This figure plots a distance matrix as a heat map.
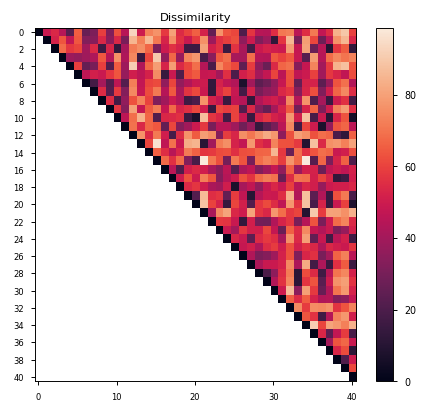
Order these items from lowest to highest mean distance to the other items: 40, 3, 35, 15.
40, 35, 3, 15
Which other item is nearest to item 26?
6
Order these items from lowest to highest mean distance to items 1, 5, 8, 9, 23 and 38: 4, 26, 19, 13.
26, 19, 4, 13
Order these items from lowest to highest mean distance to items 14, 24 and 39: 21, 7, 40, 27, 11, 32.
40, 27, 32, 11, 7, 21
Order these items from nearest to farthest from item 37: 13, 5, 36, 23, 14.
36, 23, 5, 14, 13
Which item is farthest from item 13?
15
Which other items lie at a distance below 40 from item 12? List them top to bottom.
17, 23, 31, 38, 39
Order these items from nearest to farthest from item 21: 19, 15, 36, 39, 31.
36, 31, 39, 19, 15
